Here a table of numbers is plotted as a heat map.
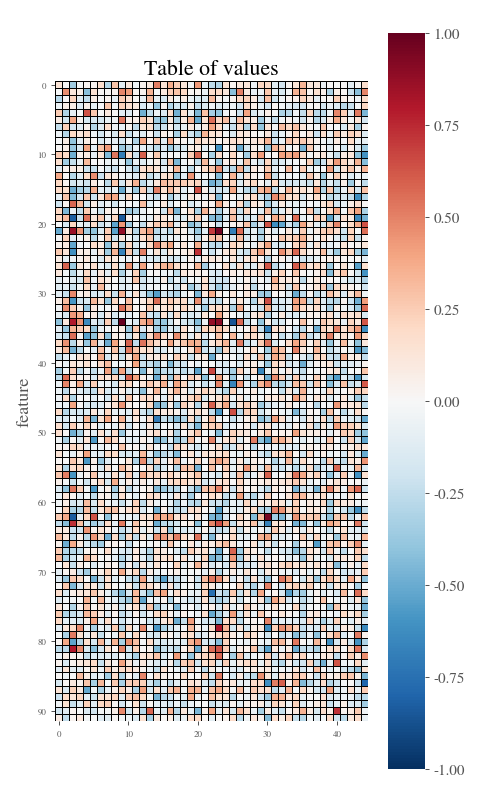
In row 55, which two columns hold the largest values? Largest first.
40, 27
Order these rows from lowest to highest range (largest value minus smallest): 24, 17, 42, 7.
7, 17, 42, 24
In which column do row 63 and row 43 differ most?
30
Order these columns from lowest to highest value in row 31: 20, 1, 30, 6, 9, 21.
21, 9, 6, 1, 20, 30
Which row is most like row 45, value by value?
57
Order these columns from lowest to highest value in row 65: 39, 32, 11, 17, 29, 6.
11, 32, 39, 6, 29, 17
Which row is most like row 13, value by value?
77
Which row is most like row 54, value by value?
87
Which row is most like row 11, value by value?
18
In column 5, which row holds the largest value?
62
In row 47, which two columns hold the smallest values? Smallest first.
23, 34
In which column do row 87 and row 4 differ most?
4
